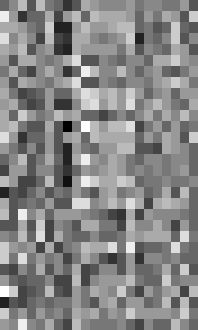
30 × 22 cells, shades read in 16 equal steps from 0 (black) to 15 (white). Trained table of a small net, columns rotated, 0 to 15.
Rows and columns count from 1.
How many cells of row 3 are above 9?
8
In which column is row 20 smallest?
14
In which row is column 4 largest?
6
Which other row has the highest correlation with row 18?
28
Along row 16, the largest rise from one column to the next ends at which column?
2
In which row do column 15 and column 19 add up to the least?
30
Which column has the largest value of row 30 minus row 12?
3
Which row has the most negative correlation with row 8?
7
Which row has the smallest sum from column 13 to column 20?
24
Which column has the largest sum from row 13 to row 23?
15
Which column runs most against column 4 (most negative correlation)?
11
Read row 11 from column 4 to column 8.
9 7 8 11 9
